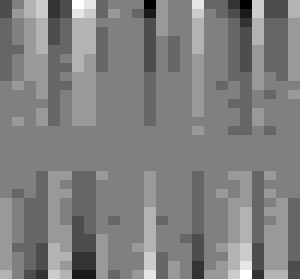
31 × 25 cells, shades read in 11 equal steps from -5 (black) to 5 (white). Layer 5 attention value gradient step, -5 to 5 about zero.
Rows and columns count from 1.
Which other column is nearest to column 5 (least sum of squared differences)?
20
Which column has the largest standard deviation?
21
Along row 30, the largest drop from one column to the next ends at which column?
22
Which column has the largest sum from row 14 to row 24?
13
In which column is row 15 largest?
17
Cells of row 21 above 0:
3
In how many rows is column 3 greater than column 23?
11
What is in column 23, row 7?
-1
